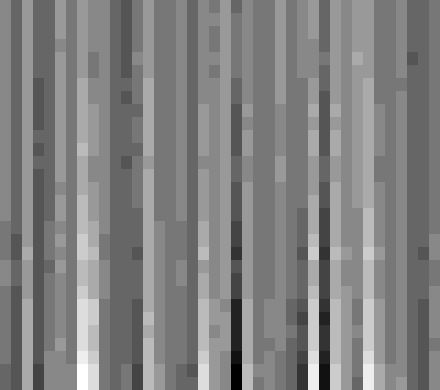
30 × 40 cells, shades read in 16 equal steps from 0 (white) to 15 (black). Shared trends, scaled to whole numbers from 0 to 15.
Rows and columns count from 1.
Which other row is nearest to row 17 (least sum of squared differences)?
21
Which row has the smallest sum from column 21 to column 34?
5
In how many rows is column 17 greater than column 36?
2
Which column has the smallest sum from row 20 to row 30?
8
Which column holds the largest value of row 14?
4
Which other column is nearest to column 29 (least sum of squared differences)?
34
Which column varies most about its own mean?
22
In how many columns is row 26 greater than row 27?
3
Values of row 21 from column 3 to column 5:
6 10 9
